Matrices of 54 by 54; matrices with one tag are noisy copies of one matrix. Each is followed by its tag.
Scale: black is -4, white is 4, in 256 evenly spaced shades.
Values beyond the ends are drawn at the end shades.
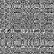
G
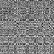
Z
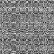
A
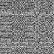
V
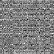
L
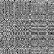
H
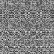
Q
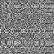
G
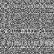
G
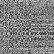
H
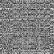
L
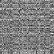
L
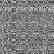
A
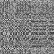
H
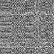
V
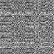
V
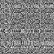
G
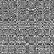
Z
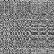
H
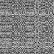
V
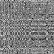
H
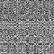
Z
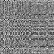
H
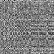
H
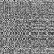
H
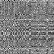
H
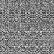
Q
